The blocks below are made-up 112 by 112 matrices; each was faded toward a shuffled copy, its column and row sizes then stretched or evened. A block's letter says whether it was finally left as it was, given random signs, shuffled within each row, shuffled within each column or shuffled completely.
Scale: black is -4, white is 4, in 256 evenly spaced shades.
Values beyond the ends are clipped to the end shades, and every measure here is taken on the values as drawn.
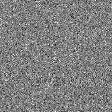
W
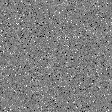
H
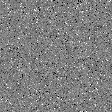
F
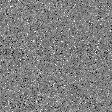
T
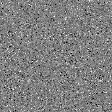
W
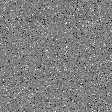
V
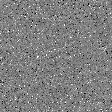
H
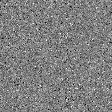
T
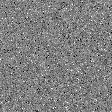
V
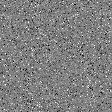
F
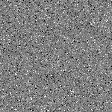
F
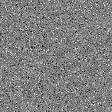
F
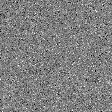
F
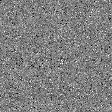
T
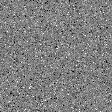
F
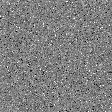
V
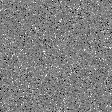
V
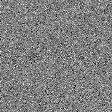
W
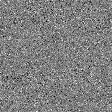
H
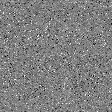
H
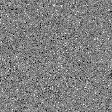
W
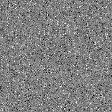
W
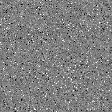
W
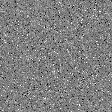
F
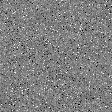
F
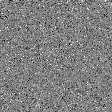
H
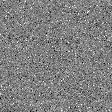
H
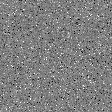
V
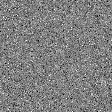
F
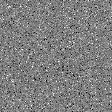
T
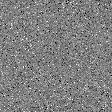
V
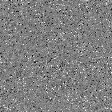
H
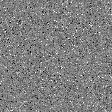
H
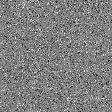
F
